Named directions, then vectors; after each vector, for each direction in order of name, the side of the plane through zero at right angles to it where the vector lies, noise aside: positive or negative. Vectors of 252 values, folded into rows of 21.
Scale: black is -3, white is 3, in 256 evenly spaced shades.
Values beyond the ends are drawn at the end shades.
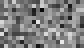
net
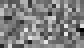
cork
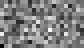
positive, positive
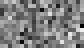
negative, positive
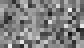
positive, negative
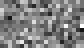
positive, negative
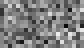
negative, positive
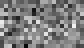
positive, positive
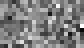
positive, negative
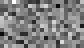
negative, positive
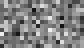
positive, positive
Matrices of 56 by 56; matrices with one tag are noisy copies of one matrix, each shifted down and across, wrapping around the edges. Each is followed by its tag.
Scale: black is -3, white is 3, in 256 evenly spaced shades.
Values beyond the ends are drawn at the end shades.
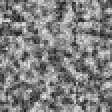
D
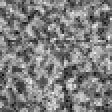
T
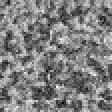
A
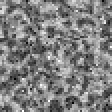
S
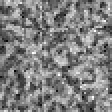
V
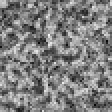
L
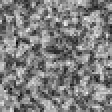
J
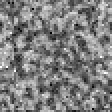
T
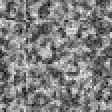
V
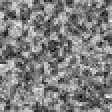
J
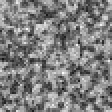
J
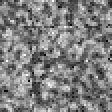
T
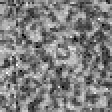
V
